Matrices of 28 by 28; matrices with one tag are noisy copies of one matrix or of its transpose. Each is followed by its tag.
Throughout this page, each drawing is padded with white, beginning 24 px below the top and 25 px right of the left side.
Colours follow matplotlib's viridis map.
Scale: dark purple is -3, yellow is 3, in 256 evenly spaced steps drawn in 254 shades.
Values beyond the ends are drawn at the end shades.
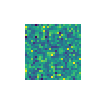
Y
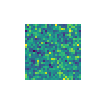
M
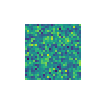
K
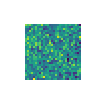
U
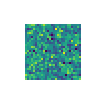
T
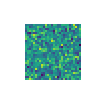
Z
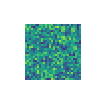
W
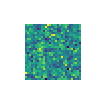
K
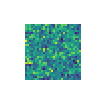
W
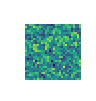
K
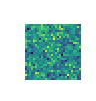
U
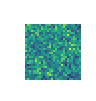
W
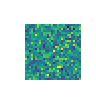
Z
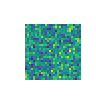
M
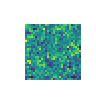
W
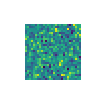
Z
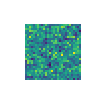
W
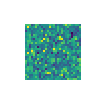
Y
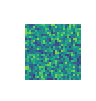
T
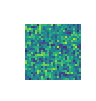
W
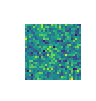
U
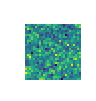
M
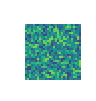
K
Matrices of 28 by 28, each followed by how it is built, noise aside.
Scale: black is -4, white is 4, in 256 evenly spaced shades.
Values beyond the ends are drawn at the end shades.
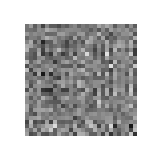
low rank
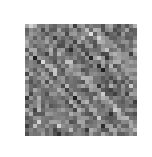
Toeplitz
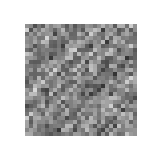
Hankel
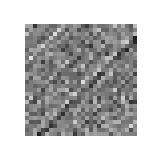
Hankel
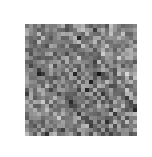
Toeplitz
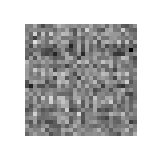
blocks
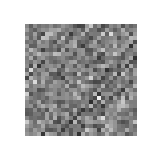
Hankel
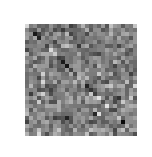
diagonal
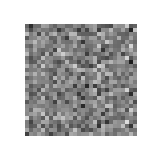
repeating rows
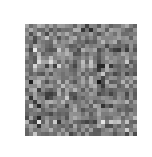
low rank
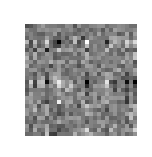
low rank
